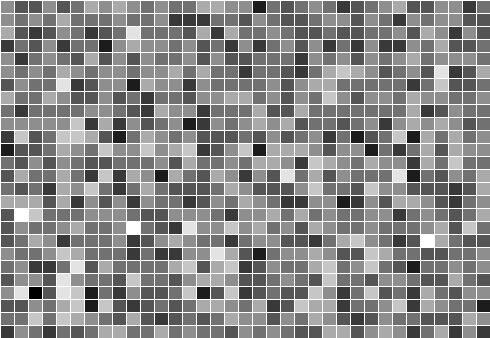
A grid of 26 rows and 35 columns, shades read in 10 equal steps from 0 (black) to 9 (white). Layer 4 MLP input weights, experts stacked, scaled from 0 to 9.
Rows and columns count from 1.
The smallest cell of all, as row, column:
23, 3
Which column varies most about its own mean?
10
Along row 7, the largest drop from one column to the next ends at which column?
6
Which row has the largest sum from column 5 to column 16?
12
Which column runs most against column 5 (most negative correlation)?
9
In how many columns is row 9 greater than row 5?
9
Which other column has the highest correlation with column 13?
26
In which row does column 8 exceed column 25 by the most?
24
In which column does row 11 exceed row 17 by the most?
29
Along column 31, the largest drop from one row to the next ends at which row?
20
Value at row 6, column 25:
7
